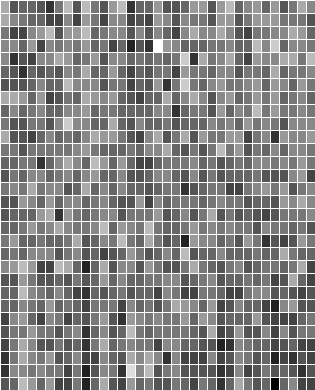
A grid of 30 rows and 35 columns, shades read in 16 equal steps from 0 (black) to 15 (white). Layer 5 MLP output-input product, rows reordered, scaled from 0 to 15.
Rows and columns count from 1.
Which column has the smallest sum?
31
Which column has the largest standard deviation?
10
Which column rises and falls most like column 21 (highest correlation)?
32
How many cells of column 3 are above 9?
5
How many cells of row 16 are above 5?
28
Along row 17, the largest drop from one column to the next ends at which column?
7
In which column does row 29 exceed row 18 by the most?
15
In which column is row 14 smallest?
35
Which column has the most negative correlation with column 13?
4
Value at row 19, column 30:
3
